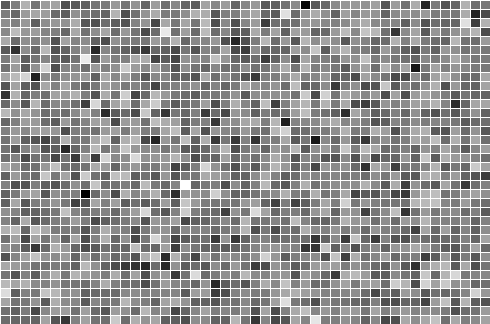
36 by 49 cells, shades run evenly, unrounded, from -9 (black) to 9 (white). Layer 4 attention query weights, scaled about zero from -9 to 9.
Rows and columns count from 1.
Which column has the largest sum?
35
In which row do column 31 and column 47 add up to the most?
3
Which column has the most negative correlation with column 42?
45
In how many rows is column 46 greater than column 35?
13
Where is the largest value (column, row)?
19, 21
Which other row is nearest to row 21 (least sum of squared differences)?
24
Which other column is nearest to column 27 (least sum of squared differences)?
7
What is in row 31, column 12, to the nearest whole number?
3
